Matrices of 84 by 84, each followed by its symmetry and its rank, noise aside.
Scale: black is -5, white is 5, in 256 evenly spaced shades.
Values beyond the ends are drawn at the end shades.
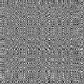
antisymmetric, rank four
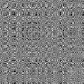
symmetric, rank four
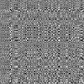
no symmetry, rank four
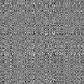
no symmetry, rank four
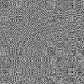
symmetric, rank four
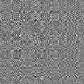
antisymmetric, rank four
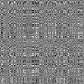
no symmetry, rank three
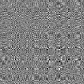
antisymmetric, rank four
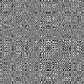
symmetric, rank three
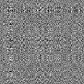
no symmetry, rank five
